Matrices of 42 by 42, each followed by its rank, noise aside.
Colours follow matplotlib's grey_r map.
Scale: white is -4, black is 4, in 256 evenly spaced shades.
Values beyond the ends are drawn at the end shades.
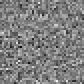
seven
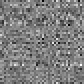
four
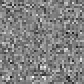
seven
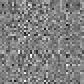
five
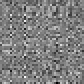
four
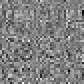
five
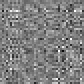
five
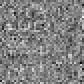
six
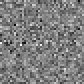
seven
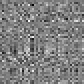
five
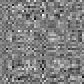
four
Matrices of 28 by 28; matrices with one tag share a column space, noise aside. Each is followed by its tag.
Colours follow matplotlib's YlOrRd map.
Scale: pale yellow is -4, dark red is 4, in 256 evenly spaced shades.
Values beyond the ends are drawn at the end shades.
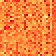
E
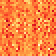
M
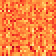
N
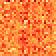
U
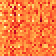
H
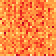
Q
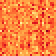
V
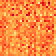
H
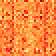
U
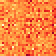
M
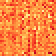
E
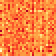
N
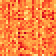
Q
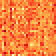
V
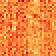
E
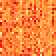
Q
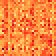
M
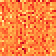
U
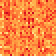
Q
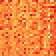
E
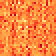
H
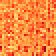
N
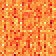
V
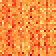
V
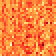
V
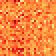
U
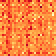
E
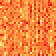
V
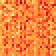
H
